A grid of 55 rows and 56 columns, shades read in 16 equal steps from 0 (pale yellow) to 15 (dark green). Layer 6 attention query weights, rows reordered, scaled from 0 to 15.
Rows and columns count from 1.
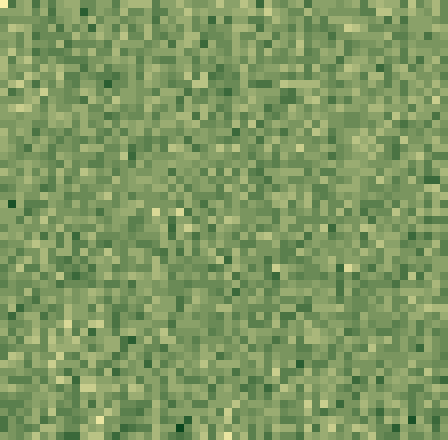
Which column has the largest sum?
10
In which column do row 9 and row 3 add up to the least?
44
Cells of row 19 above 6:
39
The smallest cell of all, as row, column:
1, 1
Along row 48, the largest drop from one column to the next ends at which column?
11
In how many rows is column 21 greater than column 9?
22
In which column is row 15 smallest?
50
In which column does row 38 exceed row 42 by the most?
5
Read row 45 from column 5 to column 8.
6 8 8 3
